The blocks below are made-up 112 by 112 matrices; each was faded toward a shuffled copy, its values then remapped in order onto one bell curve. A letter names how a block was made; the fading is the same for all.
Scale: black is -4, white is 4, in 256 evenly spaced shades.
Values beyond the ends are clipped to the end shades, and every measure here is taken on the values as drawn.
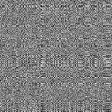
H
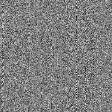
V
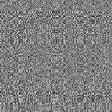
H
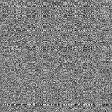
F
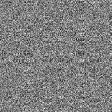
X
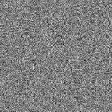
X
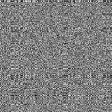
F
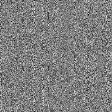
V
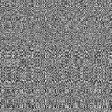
H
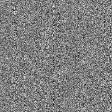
V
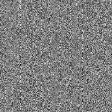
V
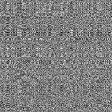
F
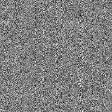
V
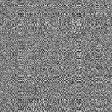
H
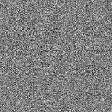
X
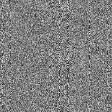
V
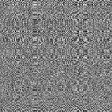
H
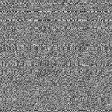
F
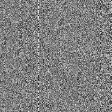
V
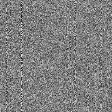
V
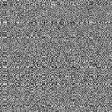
F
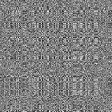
H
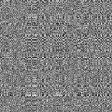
H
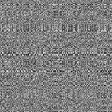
H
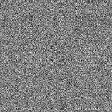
X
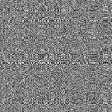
F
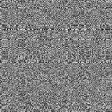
F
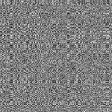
H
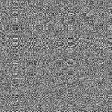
F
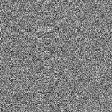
X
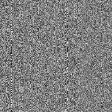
V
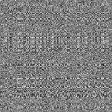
F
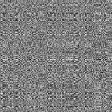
H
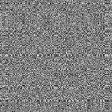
F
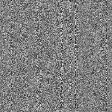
V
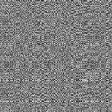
H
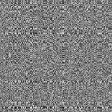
H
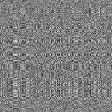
H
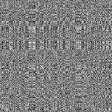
H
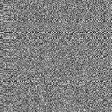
F
